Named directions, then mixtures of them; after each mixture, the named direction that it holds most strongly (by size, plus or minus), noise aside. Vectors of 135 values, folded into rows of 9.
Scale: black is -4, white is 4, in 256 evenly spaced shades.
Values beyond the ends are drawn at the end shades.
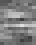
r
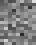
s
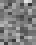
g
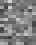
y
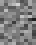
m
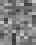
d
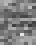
r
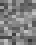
y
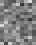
g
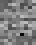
s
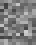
y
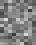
y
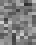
d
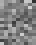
s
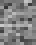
g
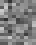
y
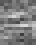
r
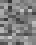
y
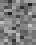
g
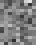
g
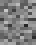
m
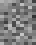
s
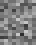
s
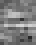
r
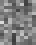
d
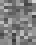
d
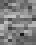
r
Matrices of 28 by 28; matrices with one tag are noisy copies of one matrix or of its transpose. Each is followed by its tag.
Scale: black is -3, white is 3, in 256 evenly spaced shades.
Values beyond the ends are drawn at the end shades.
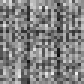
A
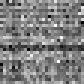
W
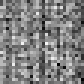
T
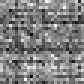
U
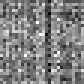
W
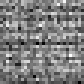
T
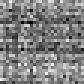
U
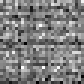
T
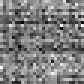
U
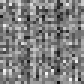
A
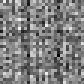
A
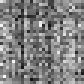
U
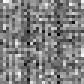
A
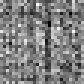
W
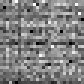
T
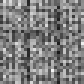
A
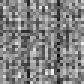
A
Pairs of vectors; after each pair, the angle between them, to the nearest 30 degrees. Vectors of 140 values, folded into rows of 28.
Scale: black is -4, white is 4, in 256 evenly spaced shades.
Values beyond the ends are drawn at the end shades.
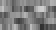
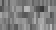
150 degrees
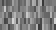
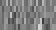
120 degrees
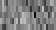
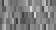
150 degrees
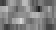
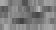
150 degrees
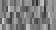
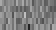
90 degrees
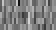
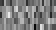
90 degrees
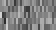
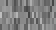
60 degrees
